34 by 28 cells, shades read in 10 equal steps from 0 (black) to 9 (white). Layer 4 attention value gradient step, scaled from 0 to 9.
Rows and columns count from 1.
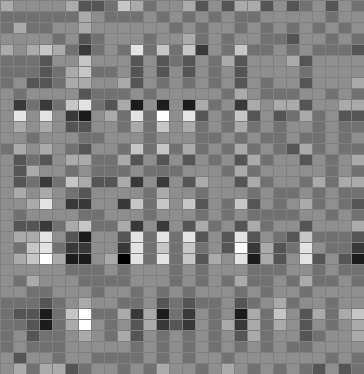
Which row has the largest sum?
11
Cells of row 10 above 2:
22
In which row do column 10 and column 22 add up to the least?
24
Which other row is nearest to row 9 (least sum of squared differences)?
20
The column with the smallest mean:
16
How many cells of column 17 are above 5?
1
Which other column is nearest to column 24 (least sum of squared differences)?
3
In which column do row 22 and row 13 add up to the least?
7
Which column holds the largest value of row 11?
13
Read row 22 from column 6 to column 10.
3 1 5 5 3
